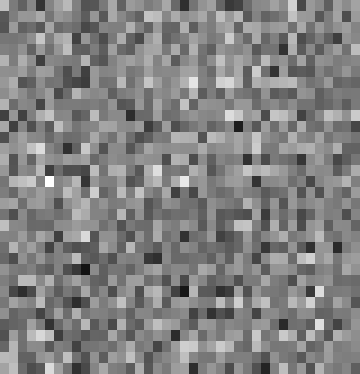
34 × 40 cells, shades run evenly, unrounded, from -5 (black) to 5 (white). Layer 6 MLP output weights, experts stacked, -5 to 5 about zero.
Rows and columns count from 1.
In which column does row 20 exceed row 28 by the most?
9
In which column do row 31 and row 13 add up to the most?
29
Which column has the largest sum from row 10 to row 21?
11
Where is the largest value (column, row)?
6, 17
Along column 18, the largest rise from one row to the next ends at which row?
25
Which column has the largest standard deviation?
10
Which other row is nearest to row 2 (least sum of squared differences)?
5
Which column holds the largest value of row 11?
26
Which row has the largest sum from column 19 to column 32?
8
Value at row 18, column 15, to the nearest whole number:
0
